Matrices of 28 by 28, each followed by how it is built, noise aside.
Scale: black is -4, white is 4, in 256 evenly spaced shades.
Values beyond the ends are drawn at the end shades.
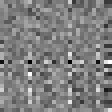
low rank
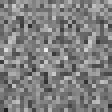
repeating columns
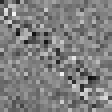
banded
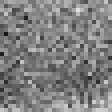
smooth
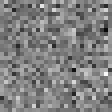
low rank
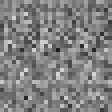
repeating columns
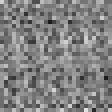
repeating columns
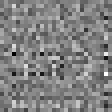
low rank
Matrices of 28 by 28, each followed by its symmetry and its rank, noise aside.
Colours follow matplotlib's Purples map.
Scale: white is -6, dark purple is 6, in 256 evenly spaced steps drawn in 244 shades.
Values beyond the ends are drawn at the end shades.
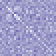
symmetric, rank five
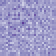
symmetric, rank five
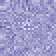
symmetric, rank five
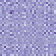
no symmetry, rank four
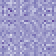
no symmetry, rank four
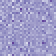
no symmetry, rank four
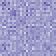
symmetric, rank five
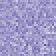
no symmetry, rank six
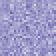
no symmetry, rank five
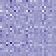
antisymmetric, rank four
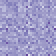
antisymmetric, rank four
